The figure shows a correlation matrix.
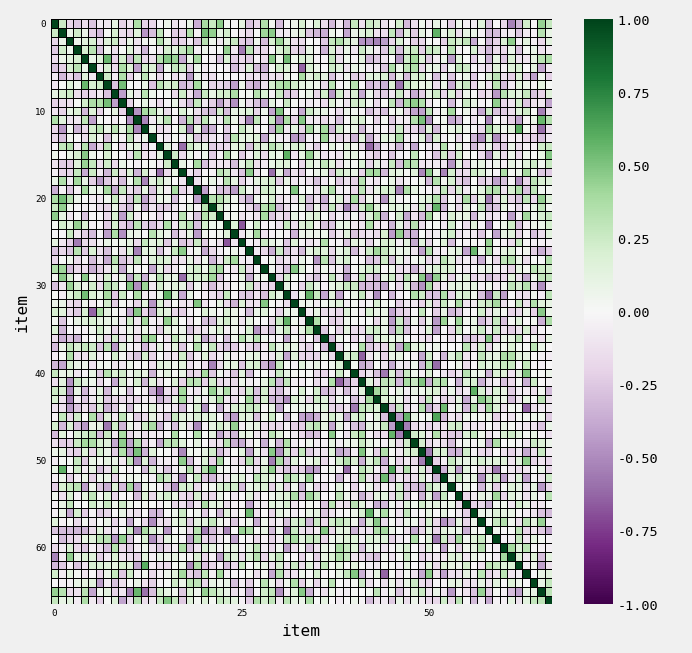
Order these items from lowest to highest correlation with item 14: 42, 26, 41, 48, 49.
42, 48, 26, 41, 49
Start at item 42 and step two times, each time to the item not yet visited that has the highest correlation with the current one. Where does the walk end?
26
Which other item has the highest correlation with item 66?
15
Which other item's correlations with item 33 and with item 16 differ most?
5
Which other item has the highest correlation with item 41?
49
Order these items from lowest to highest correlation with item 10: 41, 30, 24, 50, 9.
9, 41, 24, 50, 30
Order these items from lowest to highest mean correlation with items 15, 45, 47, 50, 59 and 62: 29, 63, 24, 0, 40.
24, 0, 29, 63, 40
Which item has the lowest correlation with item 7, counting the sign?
46
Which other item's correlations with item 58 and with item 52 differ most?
31
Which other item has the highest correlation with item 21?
51
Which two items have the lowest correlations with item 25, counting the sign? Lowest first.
23, 3
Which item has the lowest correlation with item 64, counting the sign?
6
